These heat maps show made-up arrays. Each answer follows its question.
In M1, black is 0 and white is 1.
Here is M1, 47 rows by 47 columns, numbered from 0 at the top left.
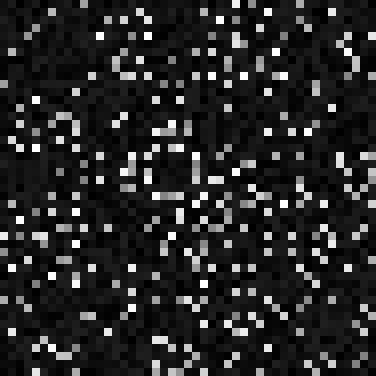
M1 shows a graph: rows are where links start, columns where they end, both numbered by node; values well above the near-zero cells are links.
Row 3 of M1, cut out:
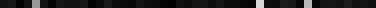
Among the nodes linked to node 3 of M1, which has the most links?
node 4
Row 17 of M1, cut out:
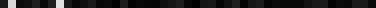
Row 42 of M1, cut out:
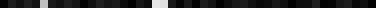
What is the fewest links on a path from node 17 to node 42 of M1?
5
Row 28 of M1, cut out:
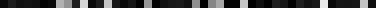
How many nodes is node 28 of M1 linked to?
11
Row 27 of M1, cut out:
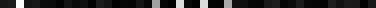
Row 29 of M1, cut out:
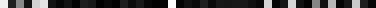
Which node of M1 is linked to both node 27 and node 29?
node 2
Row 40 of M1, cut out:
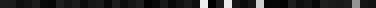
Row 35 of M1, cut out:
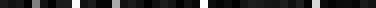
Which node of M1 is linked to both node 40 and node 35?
node 25
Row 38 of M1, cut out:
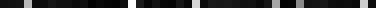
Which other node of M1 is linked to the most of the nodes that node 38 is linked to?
node 19
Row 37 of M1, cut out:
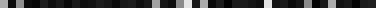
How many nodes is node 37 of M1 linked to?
9
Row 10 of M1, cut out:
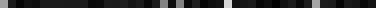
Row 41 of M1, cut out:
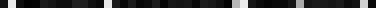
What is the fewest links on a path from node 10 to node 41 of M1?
3
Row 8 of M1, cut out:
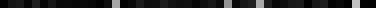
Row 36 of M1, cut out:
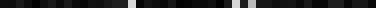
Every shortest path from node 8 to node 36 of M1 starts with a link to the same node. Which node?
node 44
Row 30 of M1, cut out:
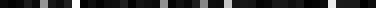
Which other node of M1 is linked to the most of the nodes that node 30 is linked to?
node 24
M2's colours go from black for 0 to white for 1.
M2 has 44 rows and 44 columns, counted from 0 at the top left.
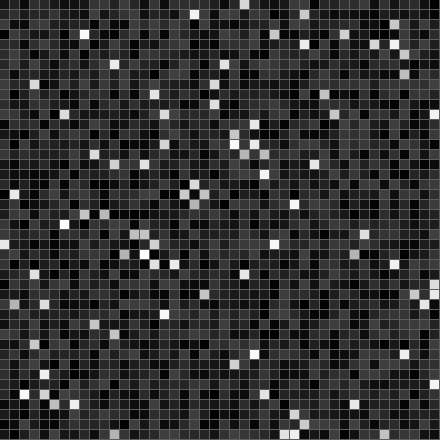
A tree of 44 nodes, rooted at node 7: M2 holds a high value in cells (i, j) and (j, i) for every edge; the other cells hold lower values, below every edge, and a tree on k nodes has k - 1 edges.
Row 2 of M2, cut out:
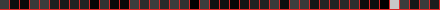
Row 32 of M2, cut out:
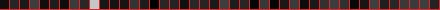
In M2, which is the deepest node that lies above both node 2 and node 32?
39
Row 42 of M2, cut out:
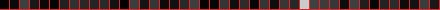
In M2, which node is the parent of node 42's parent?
1
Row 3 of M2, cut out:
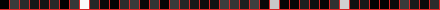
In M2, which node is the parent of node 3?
27
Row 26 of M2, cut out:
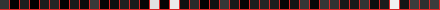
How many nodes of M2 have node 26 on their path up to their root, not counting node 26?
12
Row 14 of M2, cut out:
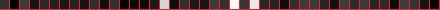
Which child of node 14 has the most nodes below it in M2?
16
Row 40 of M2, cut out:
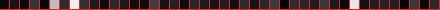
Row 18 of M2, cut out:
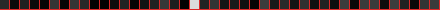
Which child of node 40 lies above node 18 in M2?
35
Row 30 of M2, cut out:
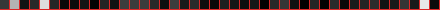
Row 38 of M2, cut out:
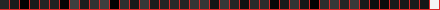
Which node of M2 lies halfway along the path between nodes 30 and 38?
20
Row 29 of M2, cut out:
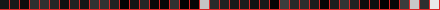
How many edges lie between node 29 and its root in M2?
8
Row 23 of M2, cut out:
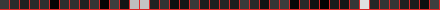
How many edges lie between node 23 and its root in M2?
5
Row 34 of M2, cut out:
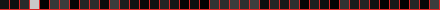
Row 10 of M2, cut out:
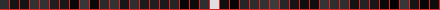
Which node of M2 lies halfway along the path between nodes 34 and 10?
8
